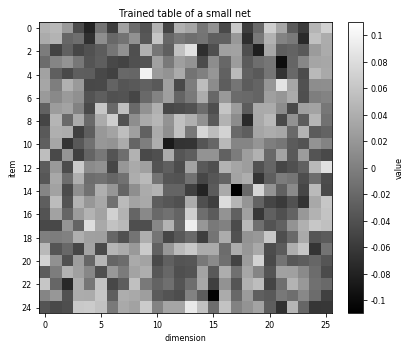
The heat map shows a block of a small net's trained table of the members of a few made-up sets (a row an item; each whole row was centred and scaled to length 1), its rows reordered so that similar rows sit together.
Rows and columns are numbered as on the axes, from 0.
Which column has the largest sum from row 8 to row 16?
16
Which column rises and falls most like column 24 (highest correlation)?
25
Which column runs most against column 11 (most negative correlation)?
1
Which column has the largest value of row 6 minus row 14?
14
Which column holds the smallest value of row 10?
11
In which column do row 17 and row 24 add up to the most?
13
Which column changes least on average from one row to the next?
18
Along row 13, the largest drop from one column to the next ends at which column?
19
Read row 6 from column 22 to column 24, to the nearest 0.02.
0.04 -0.04 0
